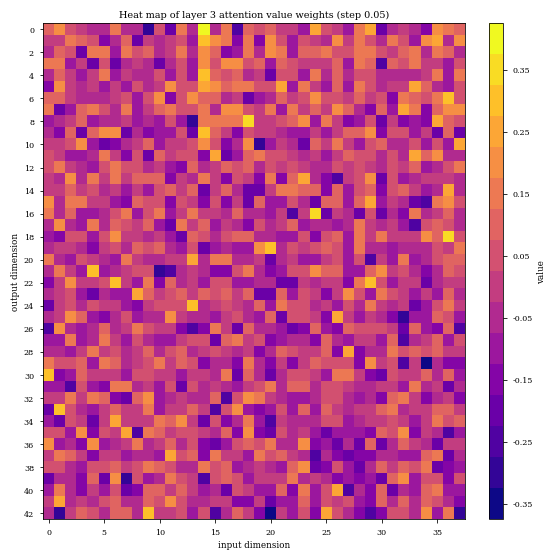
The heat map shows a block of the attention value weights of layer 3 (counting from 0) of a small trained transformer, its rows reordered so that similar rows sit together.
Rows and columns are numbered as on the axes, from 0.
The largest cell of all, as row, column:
0, 14
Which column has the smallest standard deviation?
31
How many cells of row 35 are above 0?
15
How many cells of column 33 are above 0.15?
2
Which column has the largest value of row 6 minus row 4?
36
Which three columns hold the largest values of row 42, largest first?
9, 25, 34
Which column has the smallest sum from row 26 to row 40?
28
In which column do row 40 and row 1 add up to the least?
8
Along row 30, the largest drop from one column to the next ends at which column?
1
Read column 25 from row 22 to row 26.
0 -0.15 0 -0.15 -0.1
